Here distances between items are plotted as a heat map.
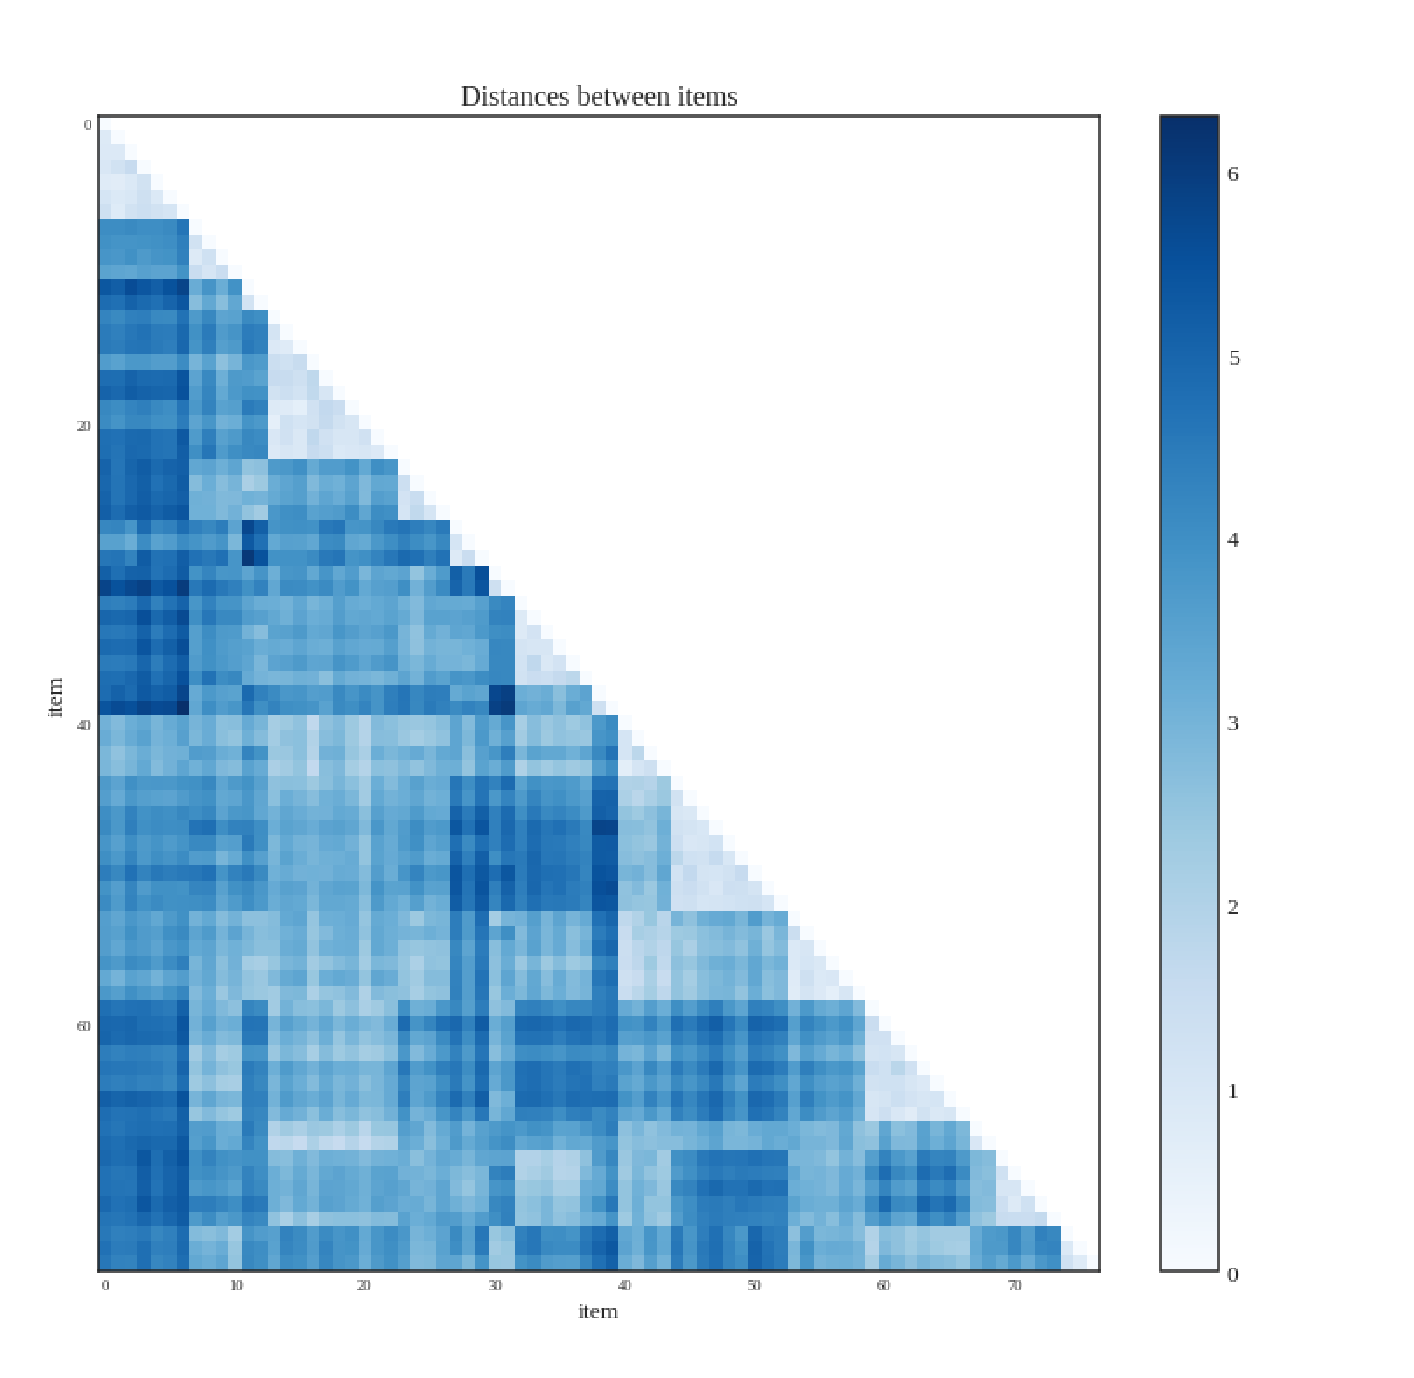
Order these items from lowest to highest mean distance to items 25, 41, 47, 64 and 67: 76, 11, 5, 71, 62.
62, 76, 71, 11, 5
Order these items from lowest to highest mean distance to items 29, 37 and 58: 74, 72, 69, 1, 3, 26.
69, 72, 26, 74, 1, 3
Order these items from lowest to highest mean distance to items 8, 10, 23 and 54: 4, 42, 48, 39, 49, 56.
56, 42, 49, 48, 4, 39
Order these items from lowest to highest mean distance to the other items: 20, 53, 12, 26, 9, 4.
20, 53, 9, 26, 12, 4
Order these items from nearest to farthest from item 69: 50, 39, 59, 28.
28, 59, 39, 50
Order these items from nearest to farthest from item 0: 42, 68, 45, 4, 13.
4, 42, 45, 13, 68
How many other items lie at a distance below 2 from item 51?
8
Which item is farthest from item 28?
11
